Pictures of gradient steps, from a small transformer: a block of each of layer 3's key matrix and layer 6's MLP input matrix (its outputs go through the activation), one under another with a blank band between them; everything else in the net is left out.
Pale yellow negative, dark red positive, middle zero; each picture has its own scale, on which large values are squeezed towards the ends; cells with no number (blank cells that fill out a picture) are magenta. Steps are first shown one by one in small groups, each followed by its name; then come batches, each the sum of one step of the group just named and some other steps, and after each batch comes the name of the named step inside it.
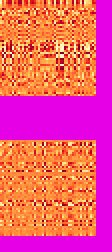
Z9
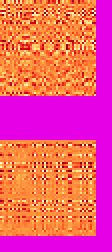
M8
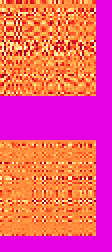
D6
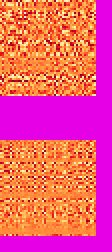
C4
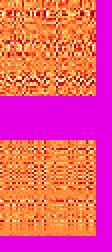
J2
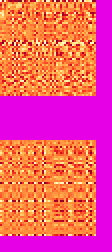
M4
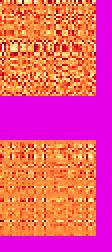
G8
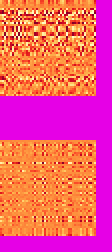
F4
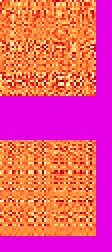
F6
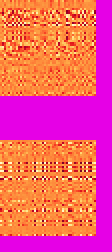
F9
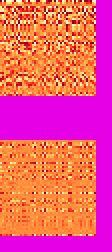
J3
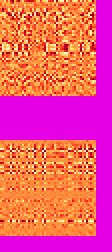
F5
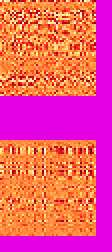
M4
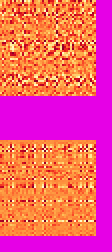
G8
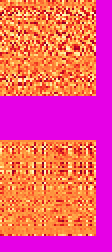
F4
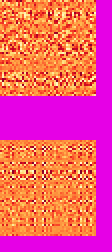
C4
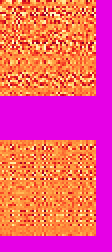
J3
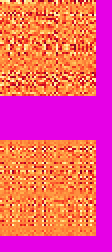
J2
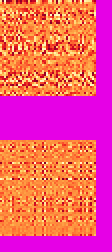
D6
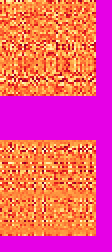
F6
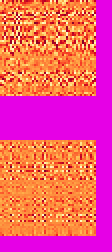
F4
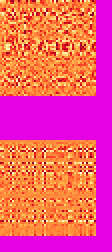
F5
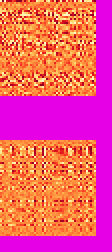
M4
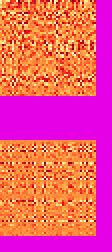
Z9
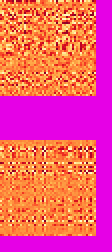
F5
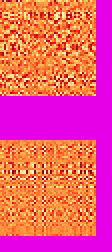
C4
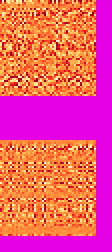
J2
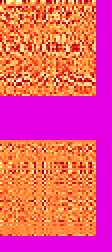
J3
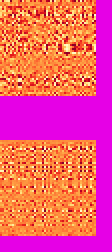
F9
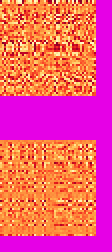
G8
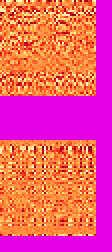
J3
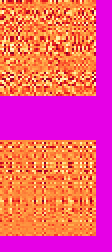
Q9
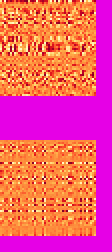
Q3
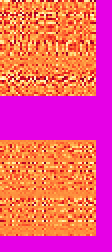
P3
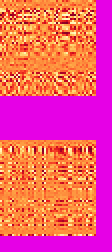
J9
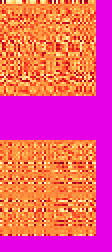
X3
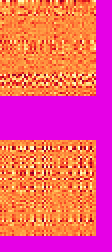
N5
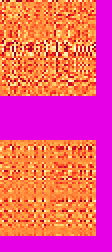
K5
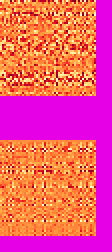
Q9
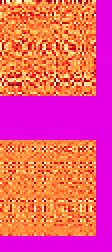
X3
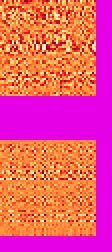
Q3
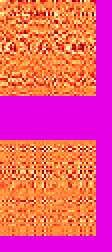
Q3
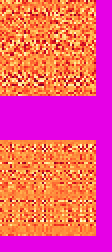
X3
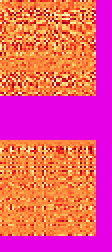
J9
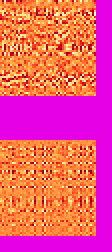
Q9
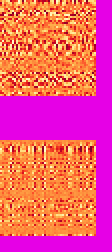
J9
